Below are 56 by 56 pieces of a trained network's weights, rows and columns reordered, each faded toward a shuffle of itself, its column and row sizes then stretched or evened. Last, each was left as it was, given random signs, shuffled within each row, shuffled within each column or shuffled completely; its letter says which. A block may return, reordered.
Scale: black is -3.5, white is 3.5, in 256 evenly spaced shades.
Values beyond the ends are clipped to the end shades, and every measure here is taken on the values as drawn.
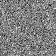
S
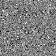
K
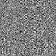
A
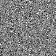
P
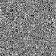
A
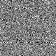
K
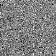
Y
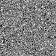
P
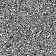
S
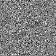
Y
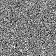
S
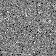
S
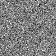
S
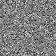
K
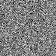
K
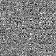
A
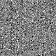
P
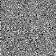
Y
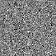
P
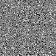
Y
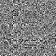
A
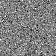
S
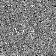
K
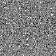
Y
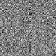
A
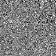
Y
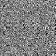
A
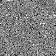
K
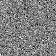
S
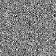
A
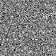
K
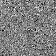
K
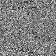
K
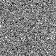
K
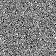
S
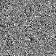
Y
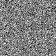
S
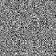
A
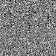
Y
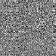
A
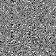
A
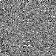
Y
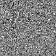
Y
